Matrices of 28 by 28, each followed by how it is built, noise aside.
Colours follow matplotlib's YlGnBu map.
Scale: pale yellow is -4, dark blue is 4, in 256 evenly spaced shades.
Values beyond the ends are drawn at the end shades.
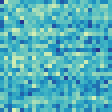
blocks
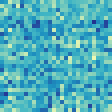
blocks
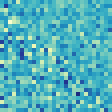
lower triangular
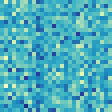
repeating rows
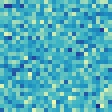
noise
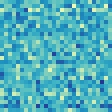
repeating columns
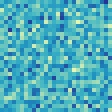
blocks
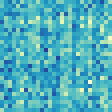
blocks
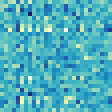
low rank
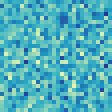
blocks
